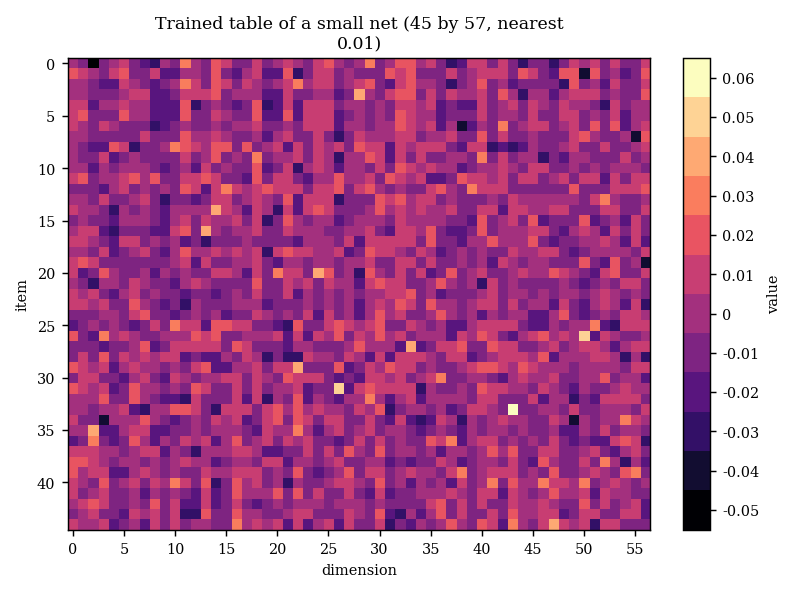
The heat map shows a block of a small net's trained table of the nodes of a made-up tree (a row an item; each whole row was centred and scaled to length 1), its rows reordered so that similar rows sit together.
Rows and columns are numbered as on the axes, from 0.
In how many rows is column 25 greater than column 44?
22
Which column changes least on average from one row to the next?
25
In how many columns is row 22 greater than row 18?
15
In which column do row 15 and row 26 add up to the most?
50
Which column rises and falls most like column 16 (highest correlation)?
47
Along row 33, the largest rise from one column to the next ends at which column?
43
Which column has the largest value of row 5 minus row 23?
11
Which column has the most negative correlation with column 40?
23
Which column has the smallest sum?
9
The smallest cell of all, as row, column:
0, 2
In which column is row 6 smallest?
38
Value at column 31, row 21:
0.01
